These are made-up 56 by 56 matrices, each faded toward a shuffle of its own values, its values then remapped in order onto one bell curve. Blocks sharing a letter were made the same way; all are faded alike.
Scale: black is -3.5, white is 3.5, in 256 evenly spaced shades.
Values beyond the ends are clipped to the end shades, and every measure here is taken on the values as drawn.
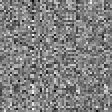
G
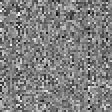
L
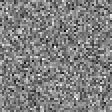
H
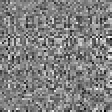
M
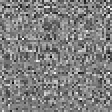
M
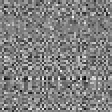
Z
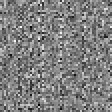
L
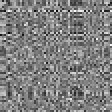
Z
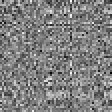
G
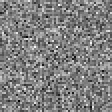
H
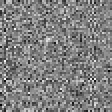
G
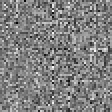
L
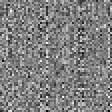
G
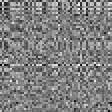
Z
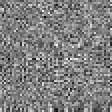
M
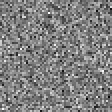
H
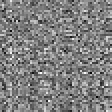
M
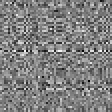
Z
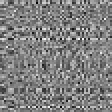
Z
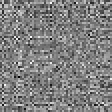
M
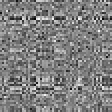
Z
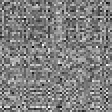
M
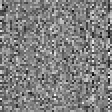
L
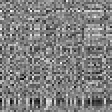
Z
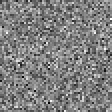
H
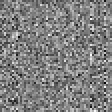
L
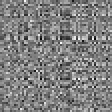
Z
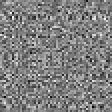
M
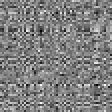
Z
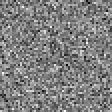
H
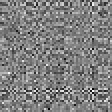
Z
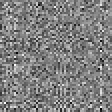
G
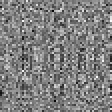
G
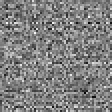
M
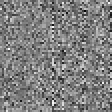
L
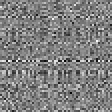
Z
